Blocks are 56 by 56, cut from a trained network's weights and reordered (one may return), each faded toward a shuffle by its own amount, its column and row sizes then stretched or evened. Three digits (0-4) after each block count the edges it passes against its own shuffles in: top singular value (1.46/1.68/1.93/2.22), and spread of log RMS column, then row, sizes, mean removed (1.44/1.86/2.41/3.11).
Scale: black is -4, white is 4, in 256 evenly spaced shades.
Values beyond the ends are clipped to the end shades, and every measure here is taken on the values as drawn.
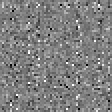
0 3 1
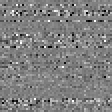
0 0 4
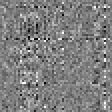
2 3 1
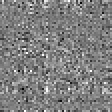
1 2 3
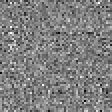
1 0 2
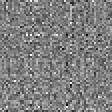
3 1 1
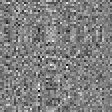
4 3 1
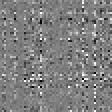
2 4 3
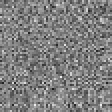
3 1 1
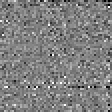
1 1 3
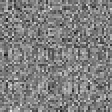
4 1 0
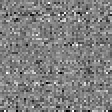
0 0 4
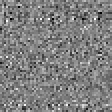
1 1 2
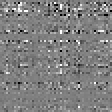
2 3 4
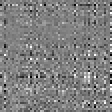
4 3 3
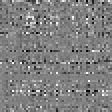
3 3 4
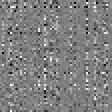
0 4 2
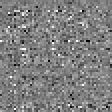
1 1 3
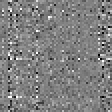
2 4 1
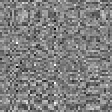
4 1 1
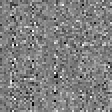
1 3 0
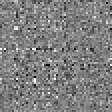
0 2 2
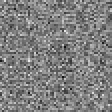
3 0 0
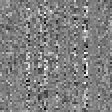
0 4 0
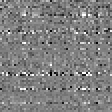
3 1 4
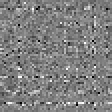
2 1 3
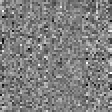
2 3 0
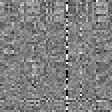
3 2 0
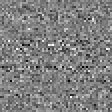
2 0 3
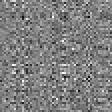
4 3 2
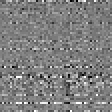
3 1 4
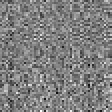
4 2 2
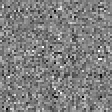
0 1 2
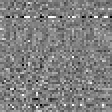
3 0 3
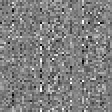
2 3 0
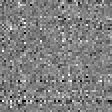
3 2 2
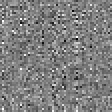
2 3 1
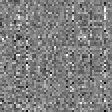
3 3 0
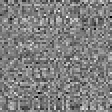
4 0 2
